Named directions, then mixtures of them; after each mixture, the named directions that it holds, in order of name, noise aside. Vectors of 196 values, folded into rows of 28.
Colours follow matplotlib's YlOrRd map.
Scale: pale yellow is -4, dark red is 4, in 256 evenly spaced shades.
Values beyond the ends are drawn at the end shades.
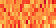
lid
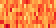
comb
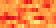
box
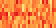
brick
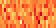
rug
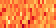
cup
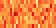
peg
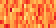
comb.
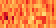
box, brick, cup.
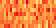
brick, comb, peg.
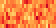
box, comb, rug.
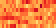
box, lid.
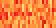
brick.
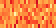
peg.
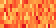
comb, cup, rug.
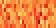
rug.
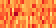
brick, peg.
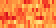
box, brick.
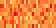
peg.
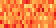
comb, cup, lid.
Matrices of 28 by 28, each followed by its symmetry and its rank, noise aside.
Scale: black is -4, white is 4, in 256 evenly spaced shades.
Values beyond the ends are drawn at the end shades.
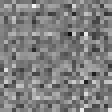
no symmetry, rank five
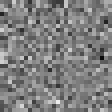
antisymmetric, rank six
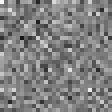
symmetric, rank five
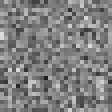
antisymmetric, rank six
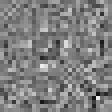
symmetric, rank six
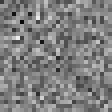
symmetric, rank seven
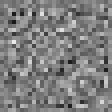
symmetric, rank five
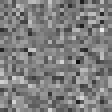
no symmetry, rank six
